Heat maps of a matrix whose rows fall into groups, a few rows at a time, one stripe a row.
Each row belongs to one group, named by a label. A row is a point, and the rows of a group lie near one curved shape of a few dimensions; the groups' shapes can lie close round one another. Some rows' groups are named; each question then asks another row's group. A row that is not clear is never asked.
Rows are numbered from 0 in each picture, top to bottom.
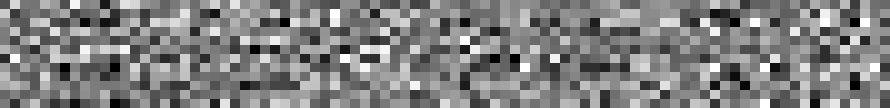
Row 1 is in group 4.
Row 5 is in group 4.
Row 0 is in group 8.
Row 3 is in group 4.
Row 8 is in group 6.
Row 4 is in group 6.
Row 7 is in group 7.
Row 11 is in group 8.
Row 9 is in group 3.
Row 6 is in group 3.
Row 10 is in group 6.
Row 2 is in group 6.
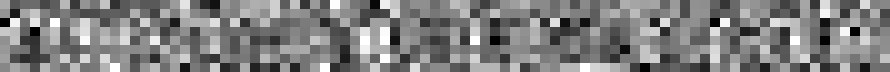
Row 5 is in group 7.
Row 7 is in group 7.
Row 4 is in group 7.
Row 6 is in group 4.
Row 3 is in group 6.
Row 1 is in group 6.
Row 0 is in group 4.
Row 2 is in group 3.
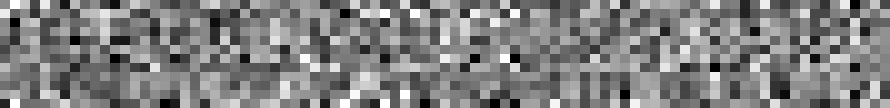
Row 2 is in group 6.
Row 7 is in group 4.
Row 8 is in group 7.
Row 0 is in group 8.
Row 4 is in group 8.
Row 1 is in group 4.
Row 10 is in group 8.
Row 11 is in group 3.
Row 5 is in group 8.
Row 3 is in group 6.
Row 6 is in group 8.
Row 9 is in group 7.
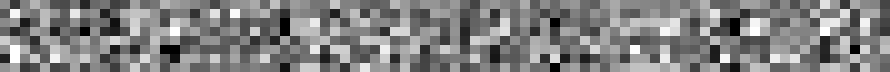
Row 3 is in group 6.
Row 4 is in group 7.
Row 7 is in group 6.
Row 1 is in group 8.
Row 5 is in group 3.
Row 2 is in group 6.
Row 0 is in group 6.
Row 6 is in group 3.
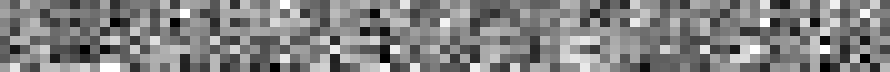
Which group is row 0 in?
8
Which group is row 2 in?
8
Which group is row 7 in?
7
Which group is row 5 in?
6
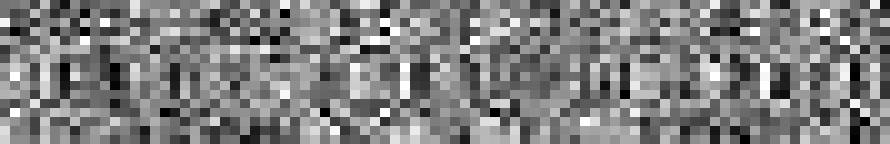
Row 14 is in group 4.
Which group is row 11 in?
8
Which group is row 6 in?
4
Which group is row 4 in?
4
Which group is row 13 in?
7
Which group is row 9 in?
8
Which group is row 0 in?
7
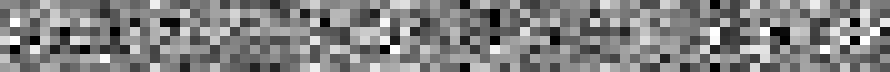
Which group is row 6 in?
6
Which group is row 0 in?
4
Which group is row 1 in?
4
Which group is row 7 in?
4
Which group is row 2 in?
3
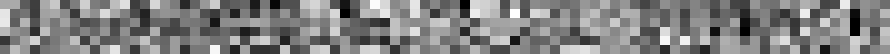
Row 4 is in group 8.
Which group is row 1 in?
4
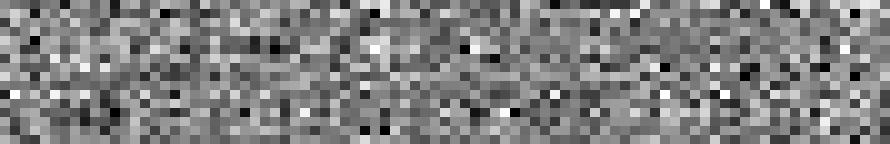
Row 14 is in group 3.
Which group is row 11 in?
6
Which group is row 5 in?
4
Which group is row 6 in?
4
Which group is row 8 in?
3
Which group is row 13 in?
6
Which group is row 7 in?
6
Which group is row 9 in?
7
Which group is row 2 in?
8
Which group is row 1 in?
3
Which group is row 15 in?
6
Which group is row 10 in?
3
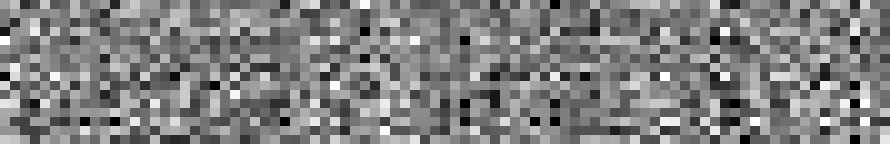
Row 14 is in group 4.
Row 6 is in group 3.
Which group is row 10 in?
4
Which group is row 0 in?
6
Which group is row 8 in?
3
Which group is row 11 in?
6
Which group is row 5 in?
6
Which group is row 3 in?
3
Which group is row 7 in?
7
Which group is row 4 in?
4
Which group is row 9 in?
4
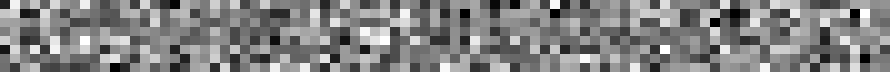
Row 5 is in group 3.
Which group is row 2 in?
4
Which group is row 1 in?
6
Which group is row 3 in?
7
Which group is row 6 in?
7
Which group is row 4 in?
4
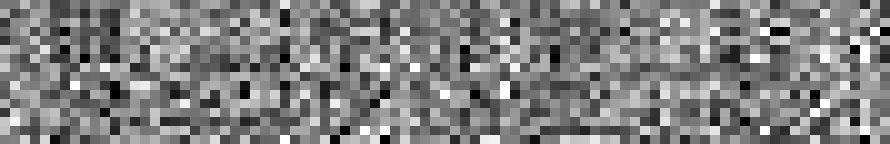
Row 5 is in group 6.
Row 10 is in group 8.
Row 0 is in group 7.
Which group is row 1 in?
6
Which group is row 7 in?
4
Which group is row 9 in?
8
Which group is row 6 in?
6
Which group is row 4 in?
8
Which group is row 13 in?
3
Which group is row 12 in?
4
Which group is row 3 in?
7
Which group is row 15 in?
7
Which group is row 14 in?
7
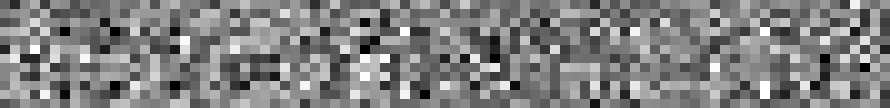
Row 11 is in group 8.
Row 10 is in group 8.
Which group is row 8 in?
7
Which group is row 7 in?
7
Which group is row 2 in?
3
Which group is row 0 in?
8
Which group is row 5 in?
3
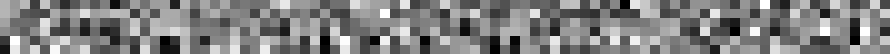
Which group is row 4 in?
3
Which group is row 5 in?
3
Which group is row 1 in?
4
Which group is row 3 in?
6
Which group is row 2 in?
6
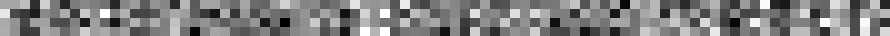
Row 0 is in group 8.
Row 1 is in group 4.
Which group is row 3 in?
7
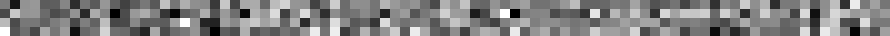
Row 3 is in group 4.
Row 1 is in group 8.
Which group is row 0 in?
8
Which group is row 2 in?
4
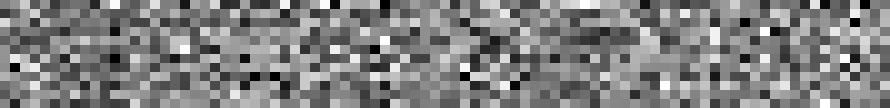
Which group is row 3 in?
7
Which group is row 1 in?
8
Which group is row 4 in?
4
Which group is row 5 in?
4
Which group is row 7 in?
6
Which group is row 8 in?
4
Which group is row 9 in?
8
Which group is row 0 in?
7
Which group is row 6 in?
8
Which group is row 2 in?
3
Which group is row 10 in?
8
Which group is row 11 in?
6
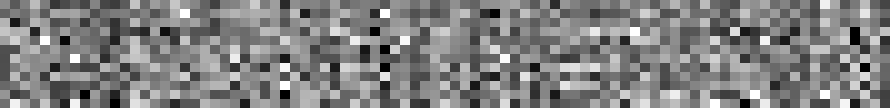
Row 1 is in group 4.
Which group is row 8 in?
4
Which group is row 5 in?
3
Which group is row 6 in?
8
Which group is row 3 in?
3
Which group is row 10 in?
6
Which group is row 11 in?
8
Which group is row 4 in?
8
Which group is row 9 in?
7
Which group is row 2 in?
6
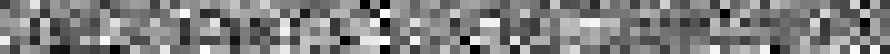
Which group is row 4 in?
4
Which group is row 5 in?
7
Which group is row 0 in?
3
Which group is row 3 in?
7
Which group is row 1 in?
4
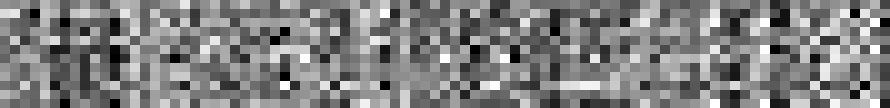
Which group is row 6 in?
8
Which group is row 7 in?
6
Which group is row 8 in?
6
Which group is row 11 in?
7
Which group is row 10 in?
6
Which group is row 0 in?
8
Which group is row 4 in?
4
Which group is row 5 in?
7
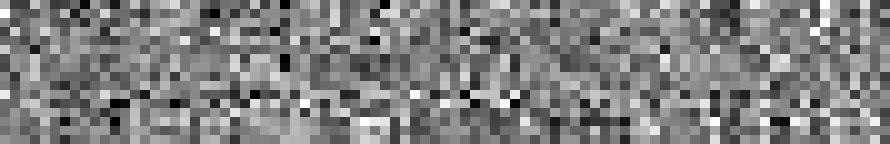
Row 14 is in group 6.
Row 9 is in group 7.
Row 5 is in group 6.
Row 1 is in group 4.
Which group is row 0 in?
6
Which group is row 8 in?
6
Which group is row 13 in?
7
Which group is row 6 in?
8
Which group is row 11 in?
8
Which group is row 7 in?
8
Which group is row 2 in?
6
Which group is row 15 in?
7
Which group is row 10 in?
4
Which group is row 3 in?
4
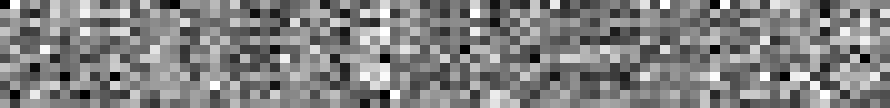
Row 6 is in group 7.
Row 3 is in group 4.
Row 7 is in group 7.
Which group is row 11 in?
3
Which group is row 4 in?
7
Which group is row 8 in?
7
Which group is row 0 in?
3
